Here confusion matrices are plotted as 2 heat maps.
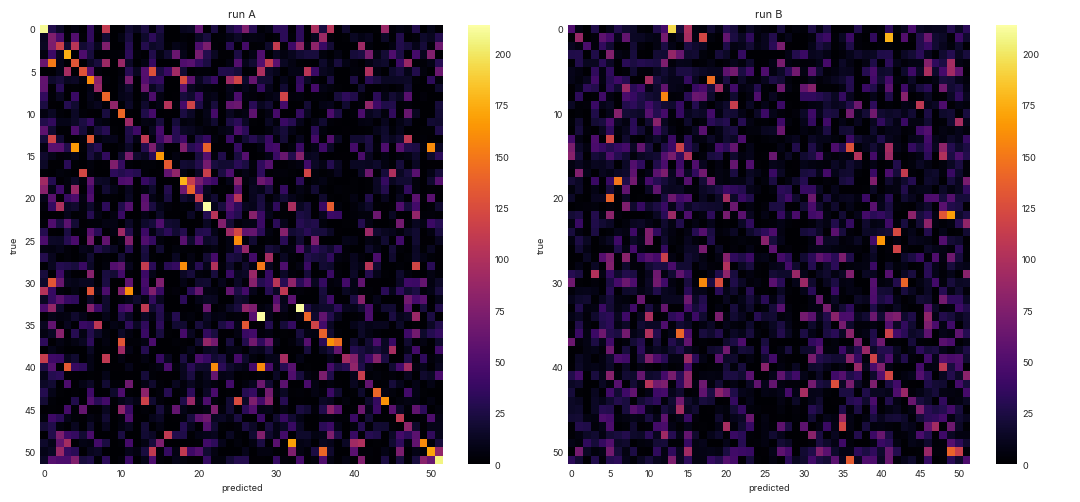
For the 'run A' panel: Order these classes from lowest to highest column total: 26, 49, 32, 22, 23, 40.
23, 49, 40, 32, 26, 22
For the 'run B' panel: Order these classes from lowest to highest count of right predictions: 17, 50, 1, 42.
42, 17, 1, 50
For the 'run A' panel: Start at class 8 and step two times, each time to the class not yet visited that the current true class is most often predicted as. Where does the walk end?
11
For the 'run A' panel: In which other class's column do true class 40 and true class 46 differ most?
22
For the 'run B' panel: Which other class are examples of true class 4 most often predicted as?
49
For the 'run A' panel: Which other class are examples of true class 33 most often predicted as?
13
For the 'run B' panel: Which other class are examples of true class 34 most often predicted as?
10
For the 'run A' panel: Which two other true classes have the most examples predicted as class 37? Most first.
21, 0
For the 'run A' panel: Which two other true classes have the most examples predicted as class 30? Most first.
2, 33
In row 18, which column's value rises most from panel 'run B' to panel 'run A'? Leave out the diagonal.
19
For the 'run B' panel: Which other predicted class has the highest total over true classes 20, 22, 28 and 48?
5
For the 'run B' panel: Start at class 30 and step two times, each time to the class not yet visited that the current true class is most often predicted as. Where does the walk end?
43
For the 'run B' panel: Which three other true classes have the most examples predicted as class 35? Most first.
47, 46, 27
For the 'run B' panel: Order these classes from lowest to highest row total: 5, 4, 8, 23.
23, 4, 8, 5
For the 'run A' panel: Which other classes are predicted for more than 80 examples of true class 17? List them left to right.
5, 21, 34, 45
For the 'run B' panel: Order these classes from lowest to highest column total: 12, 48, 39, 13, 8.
8, 13, 48, 39, 12
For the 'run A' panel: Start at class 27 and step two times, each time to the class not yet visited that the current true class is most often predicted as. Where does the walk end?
6
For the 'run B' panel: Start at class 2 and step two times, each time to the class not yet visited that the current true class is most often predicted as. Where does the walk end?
12
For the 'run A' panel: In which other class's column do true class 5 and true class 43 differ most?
14
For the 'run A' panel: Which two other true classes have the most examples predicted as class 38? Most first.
37, 45
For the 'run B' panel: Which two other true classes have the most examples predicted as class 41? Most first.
1, 36
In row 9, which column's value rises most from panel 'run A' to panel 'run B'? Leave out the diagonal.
21
